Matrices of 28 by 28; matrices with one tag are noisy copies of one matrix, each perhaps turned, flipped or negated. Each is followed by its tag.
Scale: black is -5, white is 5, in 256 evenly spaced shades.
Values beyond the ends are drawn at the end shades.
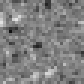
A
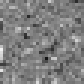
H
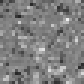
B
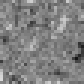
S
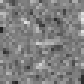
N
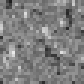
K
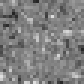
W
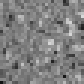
B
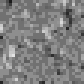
K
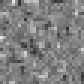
H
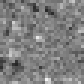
A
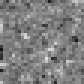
H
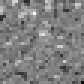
B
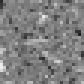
N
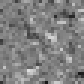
K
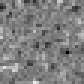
W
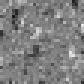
K
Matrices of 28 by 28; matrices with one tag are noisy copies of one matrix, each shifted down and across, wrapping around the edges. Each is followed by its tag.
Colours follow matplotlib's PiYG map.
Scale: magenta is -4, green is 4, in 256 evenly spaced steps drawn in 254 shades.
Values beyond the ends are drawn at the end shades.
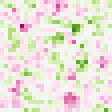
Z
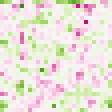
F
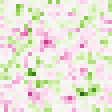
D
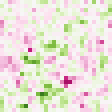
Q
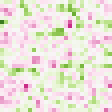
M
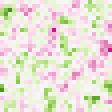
Z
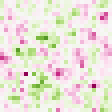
Q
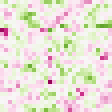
F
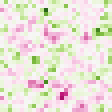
D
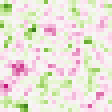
Z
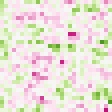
M
